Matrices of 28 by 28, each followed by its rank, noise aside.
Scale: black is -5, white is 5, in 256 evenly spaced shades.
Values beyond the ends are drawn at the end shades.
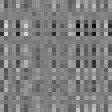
one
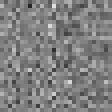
four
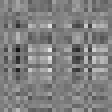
one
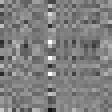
two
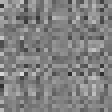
three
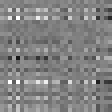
one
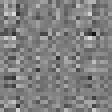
three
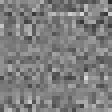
four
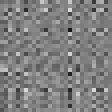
two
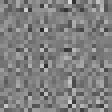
three
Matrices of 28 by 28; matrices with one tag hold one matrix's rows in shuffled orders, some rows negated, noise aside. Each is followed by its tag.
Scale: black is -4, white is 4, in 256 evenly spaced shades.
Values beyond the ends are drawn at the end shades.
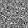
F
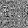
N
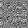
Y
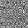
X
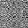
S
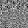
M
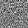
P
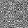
P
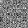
Y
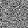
M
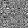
N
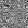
N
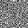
M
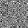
M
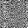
N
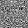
F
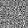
X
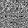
F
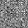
F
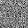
X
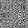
X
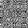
Y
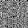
M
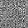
X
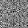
M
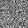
X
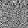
M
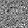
F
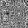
N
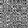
Y
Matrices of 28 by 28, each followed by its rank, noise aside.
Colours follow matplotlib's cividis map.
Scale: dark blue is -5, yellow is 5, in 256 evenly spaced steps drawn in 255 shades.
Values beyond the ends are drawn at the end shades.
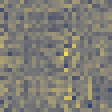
four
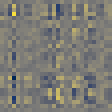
two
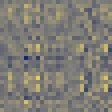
three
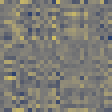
four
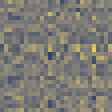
four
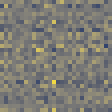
four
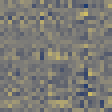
four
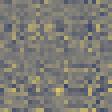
four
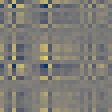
one
